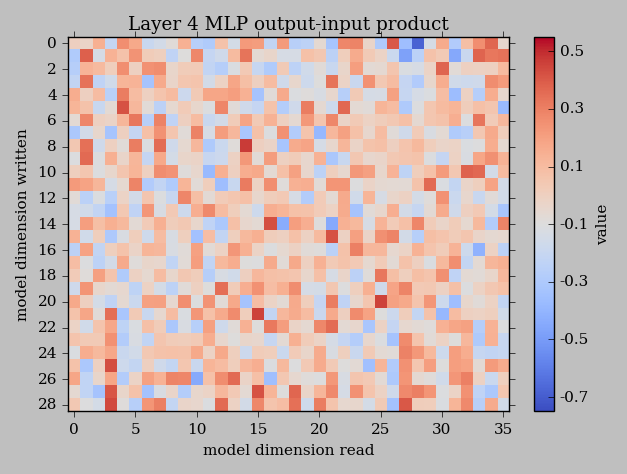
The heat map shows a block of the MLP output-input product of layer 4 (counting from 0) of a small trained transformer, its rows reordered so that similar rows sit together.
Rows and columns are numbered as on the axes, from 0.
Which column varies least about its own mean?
29
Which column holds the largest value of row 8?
14
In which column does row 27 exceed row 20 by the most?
3
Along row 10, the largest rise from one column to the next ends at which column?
12
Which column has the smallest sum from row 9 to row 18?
11
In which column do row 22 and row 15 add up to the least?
10
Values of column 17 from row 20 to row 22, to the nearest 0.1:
-0.1 0.1 0.2
